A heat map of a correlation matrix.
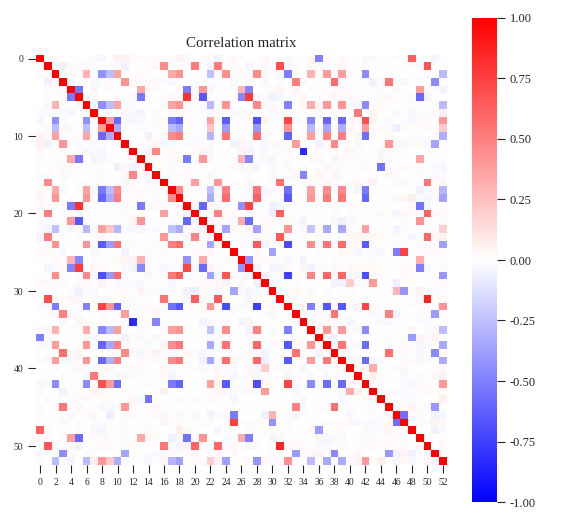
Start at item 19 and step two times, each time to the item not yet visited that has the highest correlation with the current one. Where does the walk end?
27
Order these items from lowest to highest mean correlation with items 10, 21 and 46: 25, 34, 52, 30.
25, 52, 34, 30
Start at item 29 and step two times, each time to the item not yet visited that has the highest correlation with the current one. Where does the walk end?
40
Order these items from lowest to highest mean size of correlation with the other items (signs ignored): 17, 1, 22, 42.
1, 22, 17, 42
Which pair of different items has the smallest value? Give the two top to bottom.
12, 34
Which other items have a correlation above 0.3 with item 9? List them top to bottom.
8, 32, 42
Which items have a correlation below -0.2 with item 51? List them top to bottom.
3, 11, 33, 38, 45
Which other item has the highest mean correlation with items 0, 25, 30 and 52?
48
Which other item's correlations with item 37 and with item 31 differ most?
50
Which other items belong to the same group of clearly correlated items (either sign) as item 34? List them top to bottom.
12, 15
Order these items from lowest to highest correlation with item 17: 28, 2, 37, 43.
43, 2, 37, 28
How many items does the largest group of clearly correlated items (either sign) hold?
16
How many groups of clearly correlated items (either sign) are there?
10
